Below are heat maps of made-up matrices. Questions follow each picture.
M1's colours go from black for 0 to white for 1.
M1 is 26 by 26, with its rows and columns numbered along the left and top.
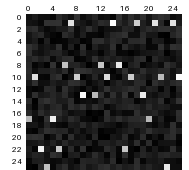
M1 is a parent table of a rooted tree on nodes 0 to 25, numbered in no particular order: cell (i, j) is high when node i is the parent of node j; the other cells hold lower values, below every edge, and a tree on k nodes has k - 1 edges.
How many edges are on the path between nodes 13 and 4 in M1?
3
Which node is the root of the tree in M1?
10
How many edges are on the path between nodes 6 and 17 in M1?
3
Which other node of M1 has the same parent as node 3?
23
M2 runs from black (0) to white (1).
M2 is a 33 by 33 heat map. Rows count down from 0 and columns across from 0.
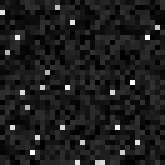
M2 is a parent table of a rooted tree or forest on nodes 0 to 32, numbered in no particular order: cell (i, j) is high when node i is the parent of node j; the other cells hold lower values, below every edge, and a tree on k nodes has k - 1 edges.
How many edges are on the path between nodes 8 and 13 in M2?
2
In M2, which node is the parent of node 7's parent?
28
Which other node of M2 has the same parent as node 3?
29
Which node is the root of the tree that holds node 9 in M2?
18
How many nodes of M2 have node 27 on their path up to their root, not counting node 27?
3
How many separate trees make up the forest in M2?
8
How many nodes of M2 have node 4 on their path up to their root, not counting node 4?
2
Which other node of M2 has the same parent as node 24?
6
